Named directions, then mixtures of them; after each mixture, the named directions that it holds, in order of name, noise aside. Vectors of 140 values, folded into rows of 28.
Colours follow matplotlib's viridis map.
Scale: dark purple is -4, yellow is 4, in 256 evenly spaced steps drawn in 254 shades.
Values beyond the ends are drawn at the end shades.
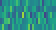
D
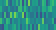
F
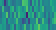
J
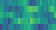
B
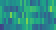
B, F.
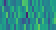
J.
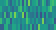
F.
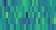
J.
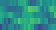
B.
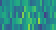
B, D.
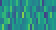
D.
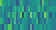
D.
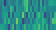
D, J.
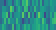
D, J.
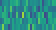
D.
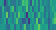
J.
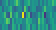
D, F.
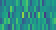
D, J.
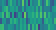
F.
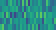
F.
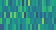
F.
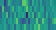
J.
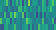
F.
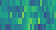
B, D.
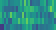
B, F.
